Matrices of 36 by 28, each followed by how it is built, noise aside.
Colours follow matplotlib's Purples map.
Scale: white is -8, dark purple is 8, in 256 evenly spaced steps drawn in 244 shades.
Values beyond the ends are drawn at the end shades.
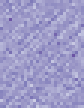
Hankel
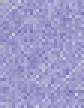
Hankel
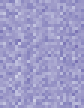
repeating rows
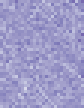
Toeplitz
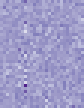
uneven columns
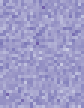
repeating columns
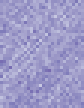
Hankel
